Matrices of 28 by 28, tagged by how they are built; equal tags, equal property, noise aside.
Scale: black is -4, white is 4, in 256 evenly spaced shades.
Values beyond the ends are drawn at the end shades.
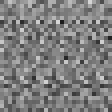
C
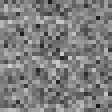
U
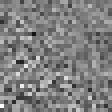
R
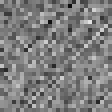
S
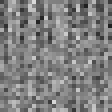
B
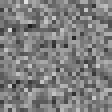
U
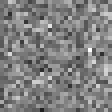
U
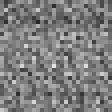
C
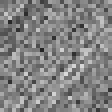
S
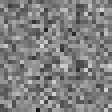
U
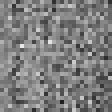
B
